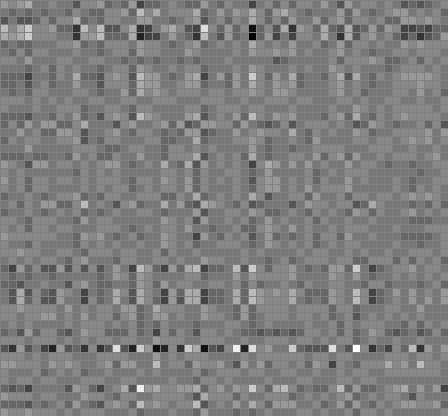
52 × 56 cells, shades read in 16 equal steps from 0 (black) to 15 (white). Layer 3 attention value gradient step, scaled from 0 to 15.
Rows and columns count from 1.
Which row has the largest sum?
46
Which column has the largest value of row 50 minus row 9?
26
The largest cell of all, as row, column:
44, 45
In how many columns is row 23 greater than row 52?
17
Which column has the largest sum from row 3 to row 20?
32
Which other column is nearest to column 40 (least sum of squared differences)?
48
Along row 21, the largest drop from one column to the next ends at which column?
25
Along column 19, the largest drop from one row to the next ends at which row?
4
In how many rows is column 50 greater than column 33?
10
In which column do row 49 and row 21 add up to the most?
18
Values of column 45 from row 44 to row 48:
15 7 6 8 7
